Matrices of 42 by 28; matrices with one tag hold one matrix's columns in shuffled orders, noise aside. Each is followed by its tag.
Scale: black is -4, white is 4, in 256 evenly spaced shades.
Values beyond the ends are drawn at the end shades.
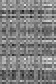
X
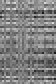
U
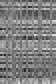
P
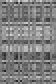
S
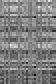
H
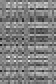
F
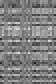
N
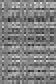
F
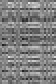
F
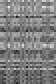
H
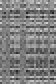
U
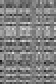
N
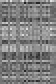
S
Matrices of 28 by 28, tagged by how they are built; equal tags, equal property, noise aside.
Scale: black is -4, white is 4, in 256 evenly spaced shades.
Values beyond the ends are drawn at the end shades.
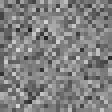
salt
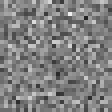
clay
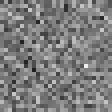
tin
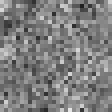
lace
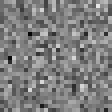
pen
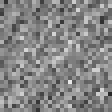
salt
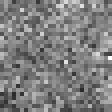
lace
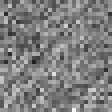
salt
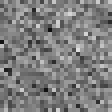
tin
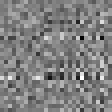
pen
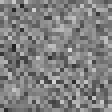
tin
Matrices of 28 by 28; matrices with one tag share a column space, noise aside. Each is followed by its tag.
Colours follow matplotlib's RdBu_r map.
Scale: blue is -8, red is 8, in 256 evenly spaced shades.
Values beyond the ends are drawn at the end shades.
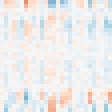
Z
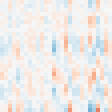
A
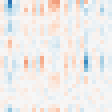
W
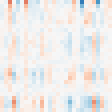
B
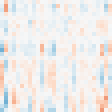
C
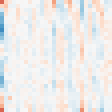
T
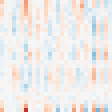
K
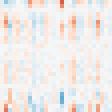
Z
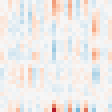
K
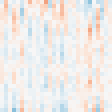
T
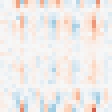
Z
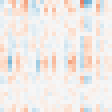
W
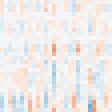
C
